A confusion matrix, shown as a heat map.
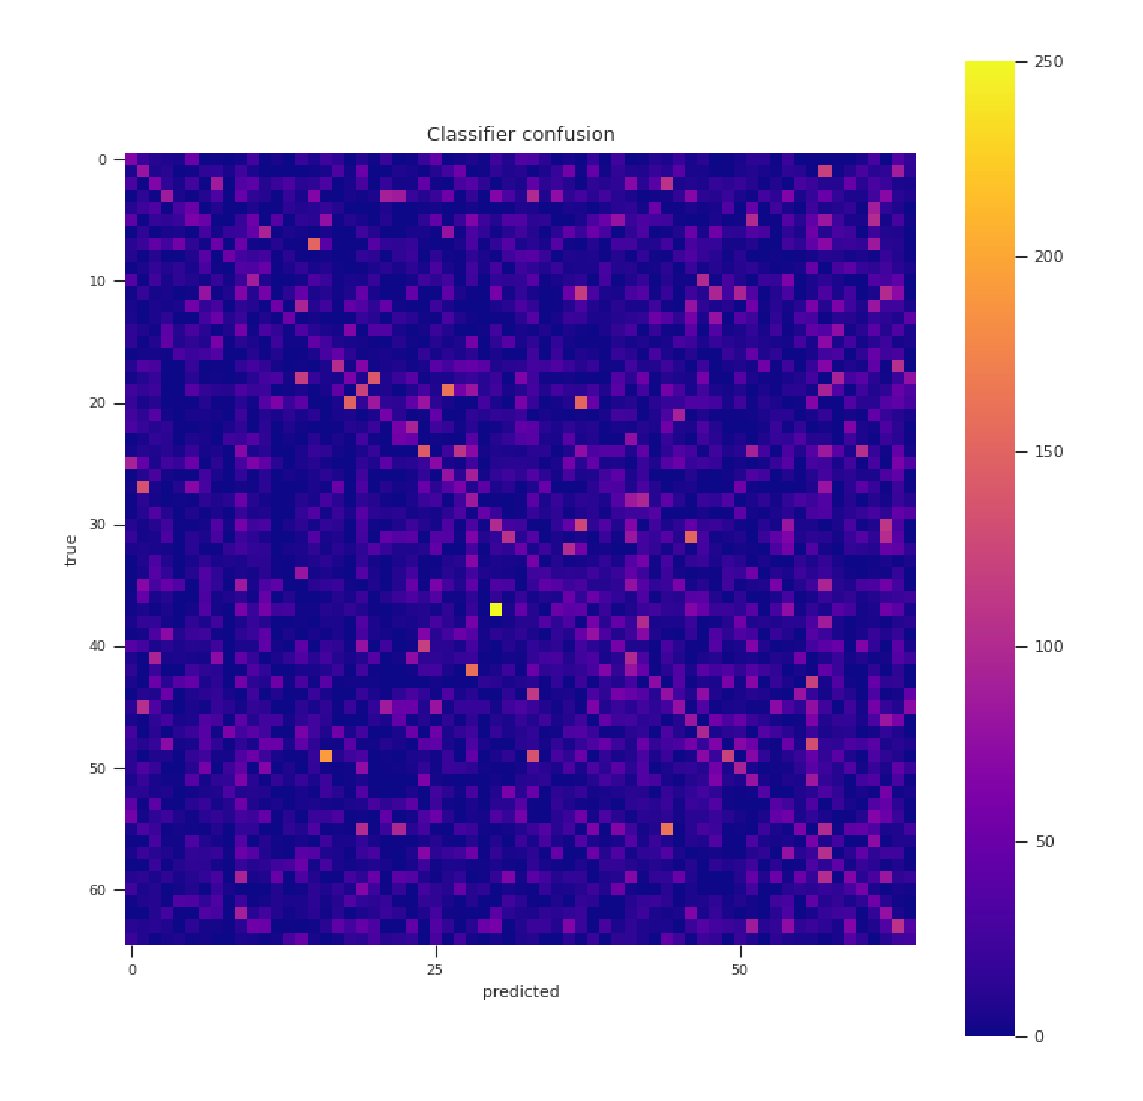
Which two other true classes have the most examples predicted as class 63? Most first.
17, 1
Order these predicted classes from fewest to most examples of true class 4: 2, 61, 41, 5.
41, 2, 5, 61
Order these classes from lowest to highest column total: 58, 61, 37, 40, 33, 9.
58, 40, 37, 33, 61, 9
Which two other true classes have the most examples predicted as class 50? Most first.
11, 48
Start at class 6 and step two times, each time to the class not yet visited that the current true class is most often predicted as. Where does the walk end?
37
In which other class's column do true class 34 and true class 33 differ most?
14
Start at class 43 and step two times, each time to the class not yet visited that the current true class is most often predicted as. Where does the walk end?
61
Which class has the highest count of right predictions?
24
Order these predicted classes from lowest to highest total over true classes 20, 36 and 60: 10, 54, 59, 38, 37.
10, 54, 59, 38, 37
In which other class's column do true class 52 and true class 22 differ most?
23
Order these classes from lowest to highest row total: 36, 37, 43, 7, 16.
16, 36, 43, 7, 37
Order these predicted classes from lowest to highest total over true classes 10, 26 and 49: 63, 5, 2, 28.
5, 2, 63, 28
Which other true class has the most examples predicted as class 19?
55
